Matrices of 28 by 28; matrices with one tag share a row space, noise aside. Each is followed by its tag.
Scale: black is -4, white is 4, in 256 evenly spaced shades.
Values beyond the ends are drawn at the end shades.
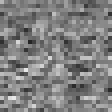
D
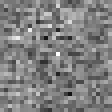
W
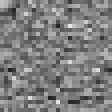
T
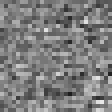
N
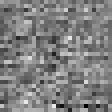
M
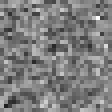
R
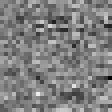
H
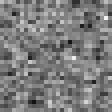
T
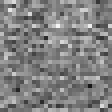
R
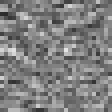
D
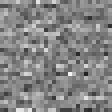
M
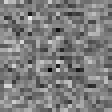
W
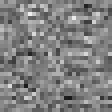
T
